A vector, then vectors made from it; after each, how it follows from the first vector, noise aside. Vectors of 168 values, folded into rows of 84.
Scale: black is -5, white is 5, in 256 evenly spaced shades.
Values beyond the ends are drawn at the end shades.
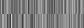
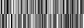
negated, scaled up.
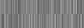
reversed, negated, shrunk.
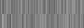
shrunk.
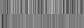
negated, partly zeroed.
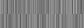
reversed, negated, shrunk.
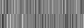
negated, partly zeroed.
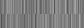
wrapped around, negated, shrunk.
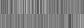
wrapped around, partly zeroed.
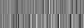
wrapped around, partly zeroed.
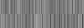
wrapped around, negated, shrunk.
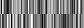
negated, scaled up.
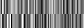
negated, scaled up.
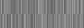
shrunk.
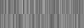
wrapped around, negated, shrunk.
